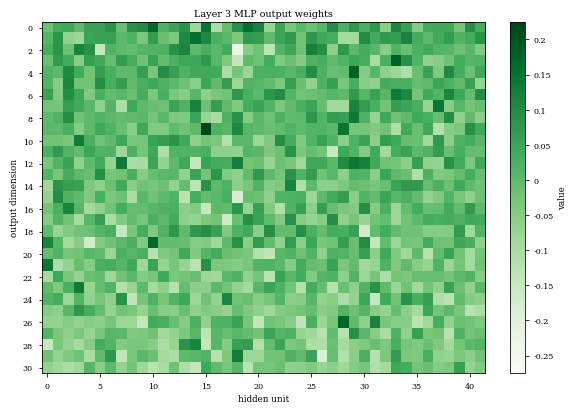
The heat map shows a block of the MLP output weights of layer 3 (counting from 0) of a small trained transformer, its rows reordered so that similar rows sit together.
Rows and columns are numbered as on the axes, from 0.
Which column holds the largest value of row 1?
14
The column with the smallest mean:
31
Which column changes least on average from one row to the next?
39
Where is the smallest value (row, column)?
2, 18
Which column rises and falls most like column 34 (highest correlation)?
33
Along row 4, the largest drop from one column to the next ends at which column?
30
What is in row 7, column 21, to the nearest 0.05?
0
